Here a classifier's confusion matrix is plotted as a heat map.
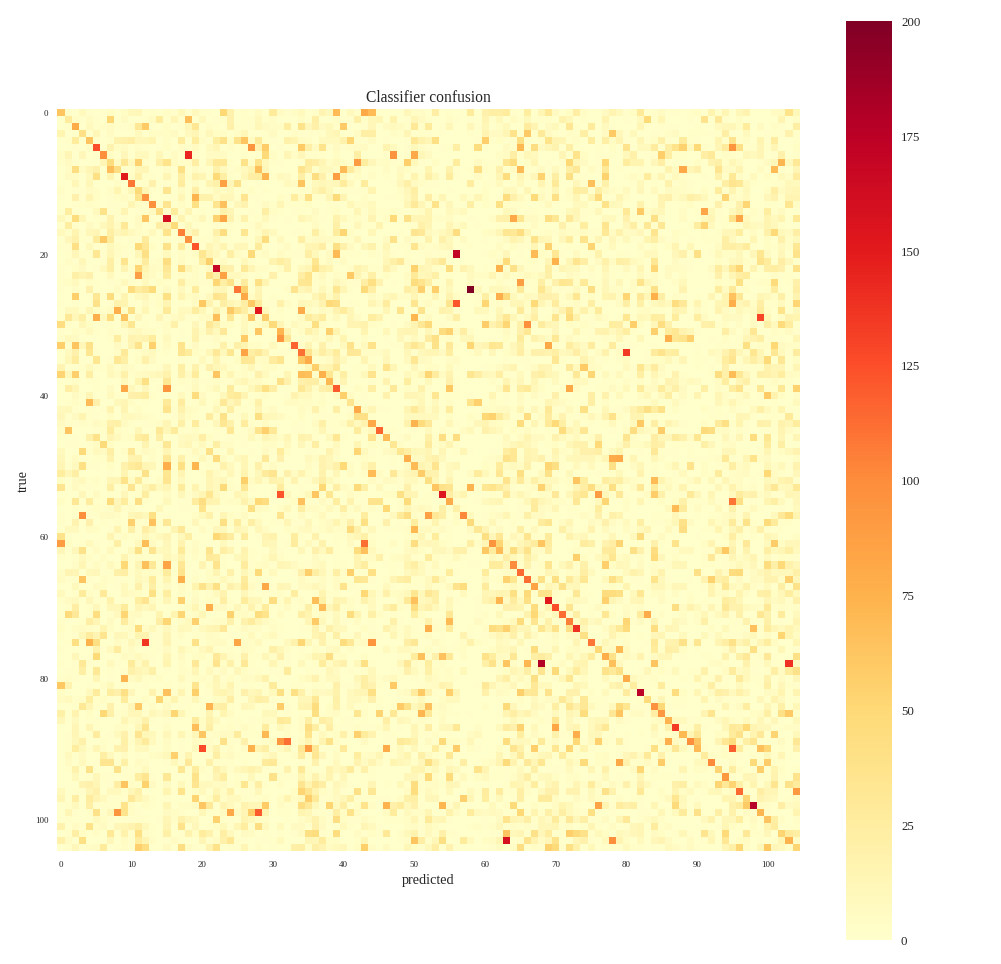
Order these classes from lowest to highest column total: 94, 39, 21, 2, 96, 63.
21, 2, 94, 96, 39, 63
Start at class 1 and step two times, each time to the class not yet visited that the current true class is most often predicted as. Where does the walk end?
6
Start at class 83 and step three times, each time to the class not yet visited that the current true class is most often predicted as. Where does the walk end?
16
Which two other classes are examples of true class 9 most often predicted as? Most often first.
39, 29
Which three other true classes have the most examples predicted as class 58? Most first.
25, 53, 33
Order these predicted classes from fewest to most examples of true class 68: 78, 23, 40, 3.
40, 23, 3, 78
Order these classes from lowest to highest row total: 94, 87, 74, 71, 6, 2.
74, 94, 2, 6, 87, 71
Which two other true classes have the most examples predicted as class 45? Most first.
85, 55
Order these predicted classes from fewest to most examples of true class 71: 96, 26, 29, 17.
26, 96, 29, 17
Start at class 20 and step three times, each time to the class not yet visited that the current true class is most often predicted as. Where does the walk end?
70
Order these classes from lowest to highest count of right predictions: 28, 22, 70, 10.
10, 70, 28, 22
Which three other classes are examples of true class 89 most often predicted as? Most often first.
32, 31, 86
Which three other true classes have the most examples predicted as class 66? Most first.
30, 78, 3
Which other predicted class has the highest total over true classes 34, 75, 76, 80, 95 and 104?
12
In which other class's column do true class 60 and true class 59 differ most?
50
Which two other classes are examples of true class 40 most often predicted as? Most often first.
100, 19
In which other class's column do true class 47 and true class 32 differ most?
31
